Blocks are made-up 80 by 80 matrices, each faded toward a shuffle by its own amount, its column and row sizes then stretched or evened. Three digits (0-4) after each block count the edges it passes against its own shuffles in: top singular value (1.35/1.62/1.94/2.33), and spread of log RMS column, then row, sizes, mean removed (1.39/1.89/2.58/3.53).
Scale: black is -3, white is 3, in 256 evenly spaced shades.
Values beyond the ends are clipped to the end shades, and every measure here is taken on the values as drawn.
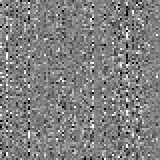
1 4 0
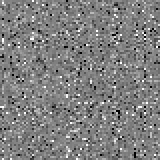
2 2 1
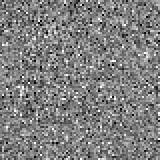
0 1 1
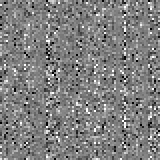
1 4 1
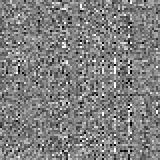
3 3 1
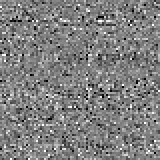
2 0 2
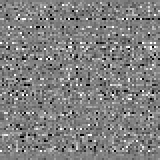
0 1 4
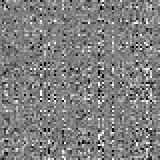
2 4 3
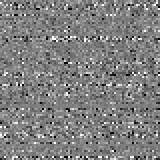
1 1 4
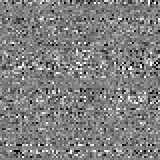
1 1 4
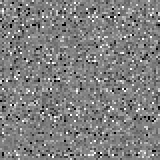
1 0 2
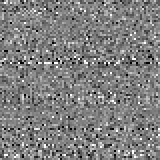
2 0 3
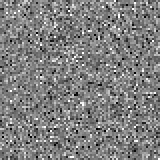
1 2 0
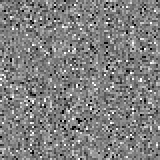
0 2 0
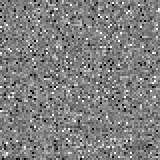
0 1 1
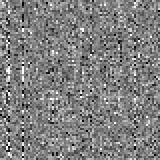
3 3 0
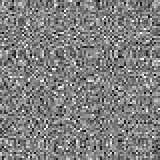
4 0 0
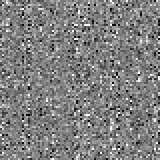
2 3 1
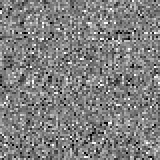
3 0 2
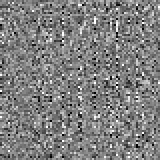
3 3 1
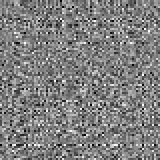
4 1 3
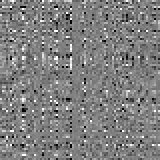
4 4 3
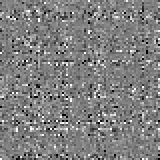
2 3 3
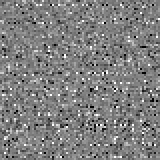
0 1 3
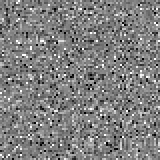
3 1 1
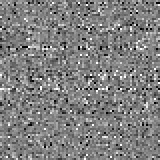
3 1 3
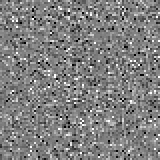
2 1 1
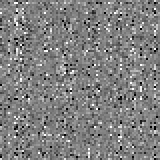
1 3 2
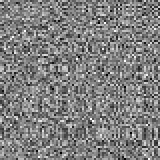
4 1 0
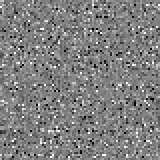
0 1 2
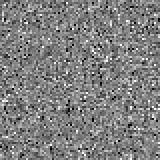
1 1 0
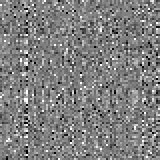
4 2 0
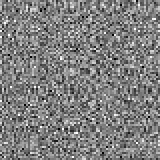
4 0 0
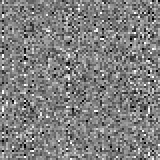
2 3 0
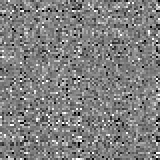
4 2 2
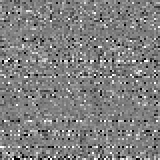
3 1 4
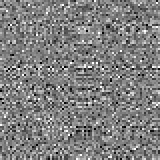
4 0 2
